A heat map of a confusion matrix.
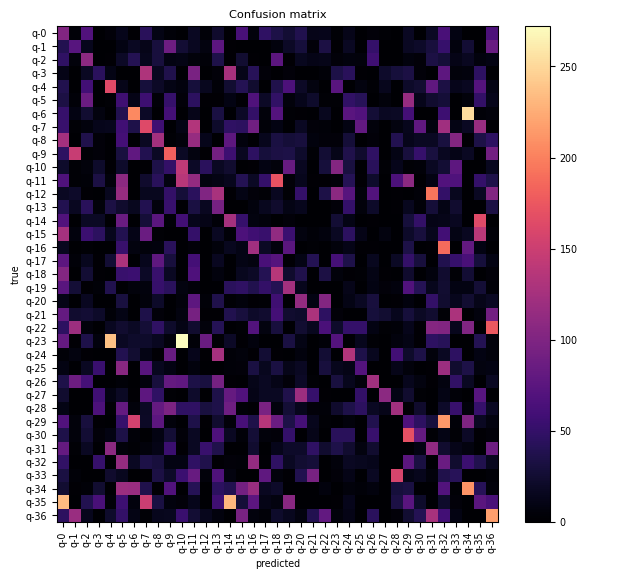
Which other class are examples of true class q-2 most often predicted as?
q-18
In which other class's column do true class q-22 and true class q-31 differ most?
q-1
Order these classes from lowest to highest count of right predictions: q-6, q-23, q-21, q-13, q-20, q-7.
q-23, q-13, q-20, q-21, q-7, q-6
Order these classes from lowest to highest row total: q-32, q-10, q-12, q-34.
q-10, q-32, q-34, q-12
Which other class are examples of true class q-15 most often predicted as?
q-35
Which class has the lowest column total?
q-27
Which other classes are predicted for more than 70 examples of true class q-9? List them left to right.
q-1, q-6, q-13, q-36
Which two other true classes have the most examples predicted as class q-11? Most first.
q-7, q-8
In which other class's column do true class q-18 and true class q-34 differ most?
q-16
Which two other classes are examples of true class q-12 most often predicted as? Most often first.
q-31, q-13
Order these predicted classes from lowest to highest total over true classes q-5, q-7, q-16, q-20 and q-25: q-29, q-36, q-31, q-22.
q-36, q-31, q-22, q-29
